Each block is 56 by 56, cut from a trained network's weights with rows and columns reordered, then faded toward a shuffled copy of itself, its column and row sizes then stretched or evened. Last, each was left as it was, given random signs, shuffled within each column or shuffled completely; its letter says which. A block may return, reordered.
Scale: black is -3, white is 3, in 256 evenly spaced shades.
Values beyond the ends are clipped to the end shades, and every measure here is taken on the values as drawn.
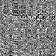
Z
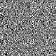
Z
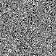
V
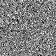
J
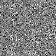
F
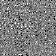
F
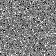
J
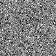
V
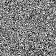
J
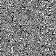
V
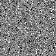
V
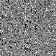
V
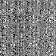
Z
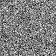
J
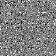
F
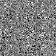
F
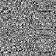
Z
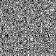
Z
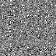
F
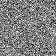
J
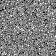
J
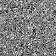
V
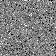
J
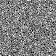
J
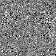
F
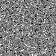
J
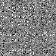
F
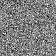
J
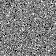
J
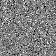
J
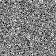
J
